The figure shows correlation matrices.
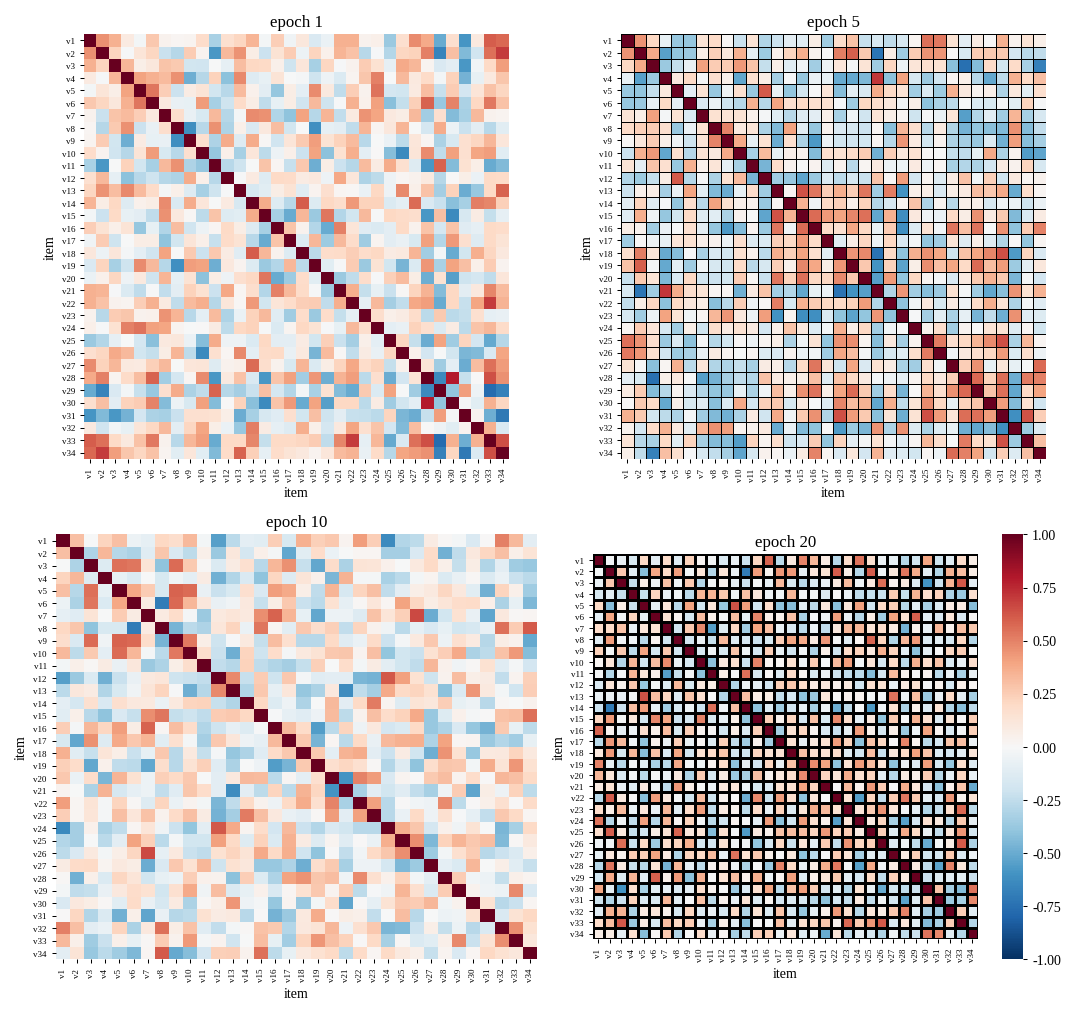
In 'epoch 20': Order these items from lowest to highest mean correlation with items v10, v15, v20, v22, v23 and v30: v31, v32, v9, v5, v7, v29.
v5, v9, v31, v32, v29, v7
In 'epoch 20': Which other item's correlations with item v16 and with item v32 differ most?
v28
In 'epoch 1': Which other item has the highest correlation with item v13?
v34
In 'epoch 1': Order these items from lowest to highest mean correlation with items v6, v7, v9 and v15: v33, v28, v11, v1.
v28, v11, v1, v33
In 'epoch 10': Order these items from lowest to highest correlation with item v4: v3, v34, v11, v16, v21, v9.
v34, v3, v9, v11, v16, v21
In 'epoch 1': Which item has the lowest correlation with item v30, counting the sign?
v15
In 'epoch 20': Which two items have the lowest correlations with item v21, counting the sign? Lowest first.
v34, v31
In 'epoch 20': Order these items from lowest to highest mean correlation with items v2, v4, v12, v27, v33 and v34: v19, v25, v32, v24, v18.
v24, v19, v32, v25, v18
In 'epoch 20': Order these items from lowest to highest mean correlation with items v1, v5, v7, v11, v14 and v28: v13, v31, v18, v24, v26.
v31, v18, v26, v24, v13
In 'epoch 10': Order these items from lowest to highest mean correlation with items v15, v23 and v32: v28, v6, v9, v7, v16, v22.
v6, v28, v9, v16, v22, v7
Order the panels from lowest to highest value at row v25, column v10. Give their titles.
epoch 1, epoch 10, epoch 5, epoch 20
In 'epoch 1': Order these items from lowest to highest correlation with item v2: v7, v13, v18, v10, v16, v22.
v7, v18, v10, v16, v22, v13
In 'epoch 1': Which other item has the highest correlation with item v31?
v29
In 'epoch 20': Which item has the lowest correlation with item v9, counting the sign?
v29
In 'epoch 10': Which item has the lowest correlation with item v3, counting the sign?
v19
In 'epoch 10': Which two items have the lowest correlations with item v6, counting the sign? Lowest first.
v8, v34
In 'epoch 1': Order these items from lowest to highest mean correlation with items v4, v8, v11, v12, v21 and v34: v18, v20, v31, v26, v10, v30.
v31, v10, v20, v30, v18, v26
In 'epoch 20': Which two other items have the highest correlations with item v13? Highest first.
v5, v27
